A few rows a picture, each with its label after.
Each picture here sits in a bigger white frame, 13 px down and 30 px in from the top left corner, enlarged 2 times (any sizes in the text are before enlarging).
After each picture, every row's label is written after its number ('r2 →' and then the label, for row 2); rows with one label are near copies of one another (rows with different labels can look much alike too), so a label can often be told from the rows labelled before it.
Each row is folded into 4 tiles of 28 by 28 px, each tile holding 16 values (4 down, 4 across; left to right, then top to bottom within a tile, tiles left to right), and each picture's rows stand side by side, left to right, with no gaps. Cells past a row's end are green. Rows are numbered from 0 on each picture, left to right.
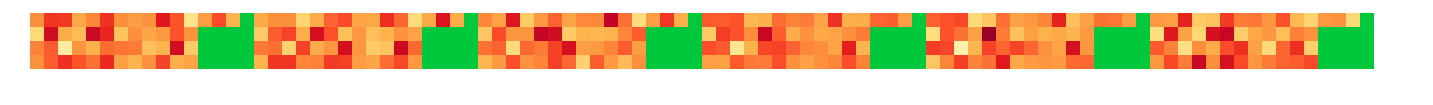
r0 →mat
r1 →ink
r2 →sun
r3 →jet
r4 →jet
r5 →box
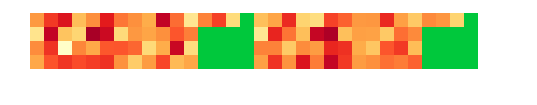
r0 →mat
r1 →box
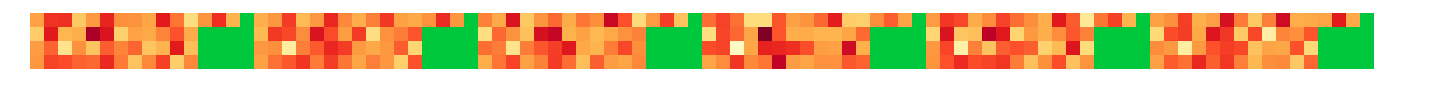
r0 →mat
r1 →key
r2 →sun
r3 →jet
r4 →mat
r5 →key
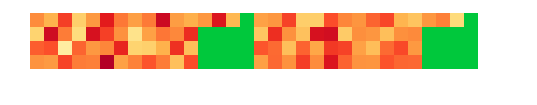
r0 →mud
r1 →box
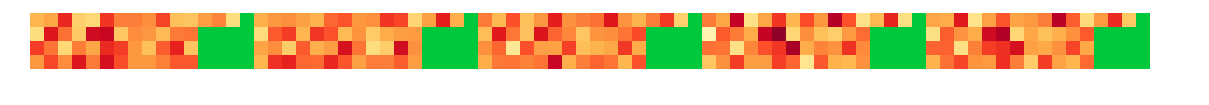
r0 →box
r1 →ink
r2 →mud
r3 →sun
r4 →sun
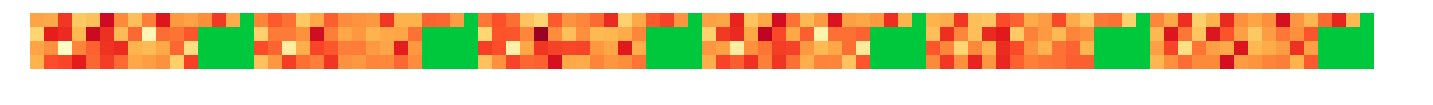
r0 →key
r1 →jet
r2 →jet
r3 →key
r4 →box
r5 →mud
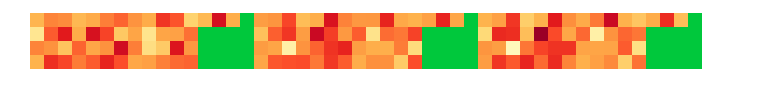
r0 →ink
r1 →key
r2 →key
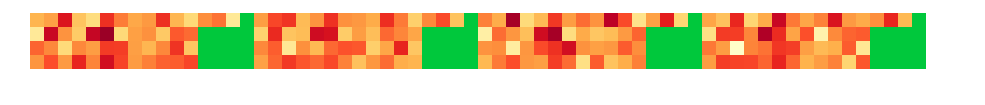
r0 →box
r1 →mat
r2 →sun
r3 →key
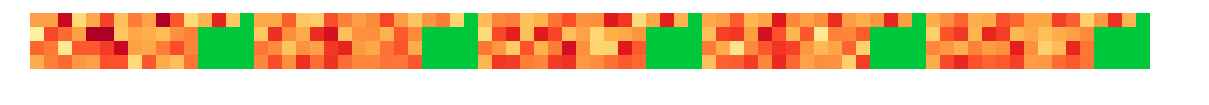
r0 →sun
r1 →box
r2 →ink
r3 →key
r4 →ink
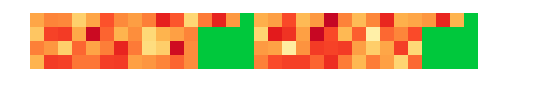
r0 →ink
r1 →key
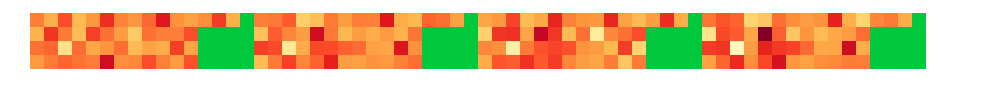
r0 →mud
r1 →jet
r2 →key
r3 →jet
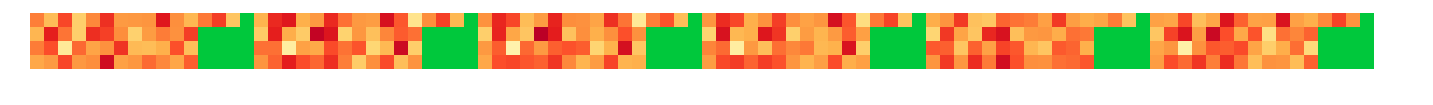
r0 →mud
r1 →mat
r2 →mat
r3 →mat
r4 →box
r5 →key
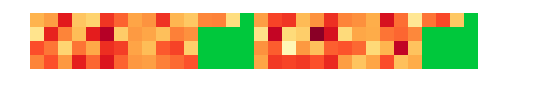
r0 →box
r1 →mat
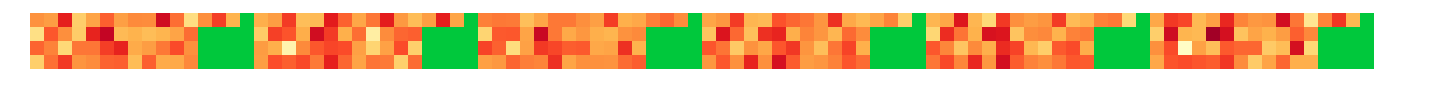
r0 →sun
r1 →key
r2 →jet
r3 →box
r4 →box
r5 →mat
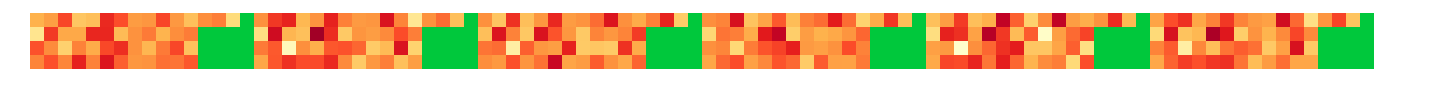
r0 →box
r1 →mat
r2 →mud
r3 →sun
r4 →key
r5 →mat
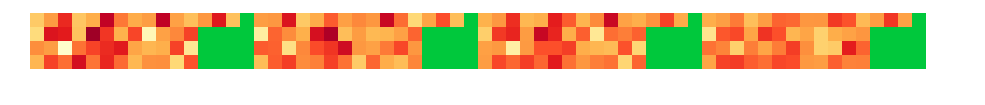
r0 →key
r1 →sun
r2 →key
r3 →ink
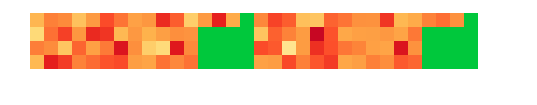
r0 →ink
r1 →jet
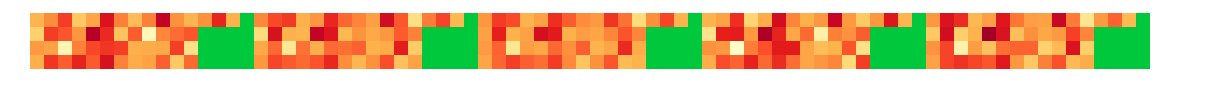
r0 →key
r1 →mat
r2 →mat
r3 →key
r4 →mat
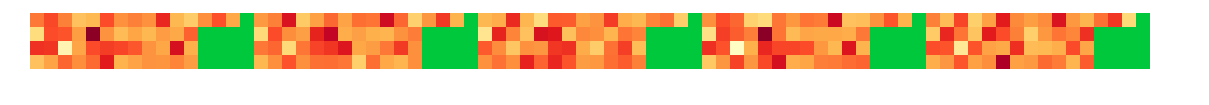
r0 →jet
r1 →sun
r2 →box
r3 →jet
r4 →mud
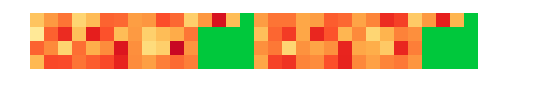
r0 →ink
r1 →ink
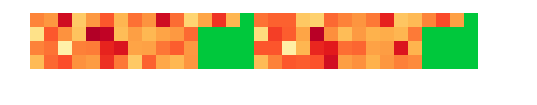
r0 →sun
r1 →jet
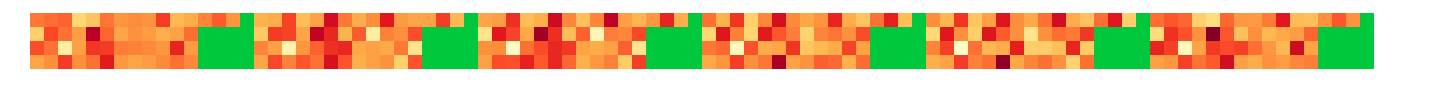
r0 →jet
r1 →key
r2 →key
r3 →mud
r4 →mud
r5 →jet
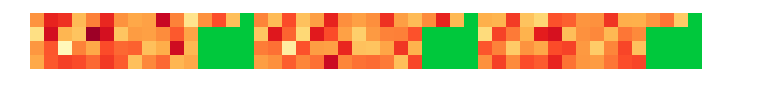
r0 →mat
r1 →mud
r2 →box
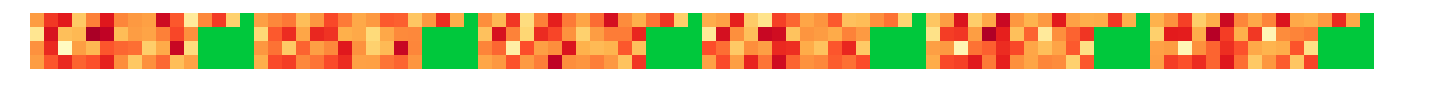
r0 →mat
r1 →ink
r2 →mud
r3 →box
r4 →key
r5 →key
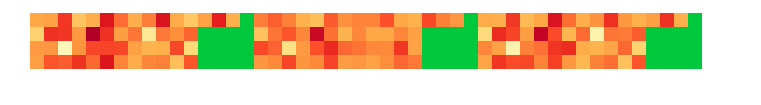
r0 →key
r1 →jet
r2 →key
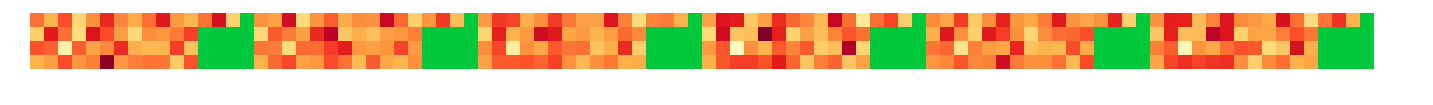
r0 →mud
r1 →sun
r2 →mat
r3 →mat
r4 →mud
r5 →mat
